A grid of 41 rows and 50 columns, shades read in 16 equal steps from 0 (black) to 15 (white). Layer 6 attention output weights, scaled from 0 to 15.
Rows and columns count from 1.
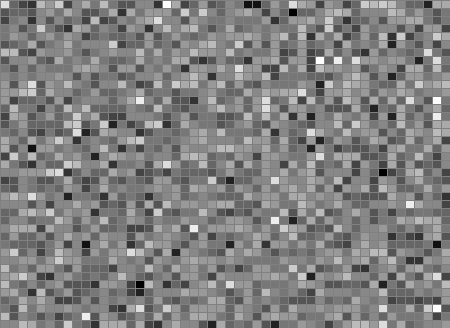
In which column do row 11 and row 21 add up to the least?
36
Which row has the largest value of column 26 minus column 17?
4
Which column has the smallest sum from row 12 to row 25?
42
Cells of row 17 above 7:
25
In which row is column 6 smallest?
35
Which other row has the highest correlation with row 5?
15
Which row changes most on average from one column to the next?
13
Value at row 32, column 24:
6
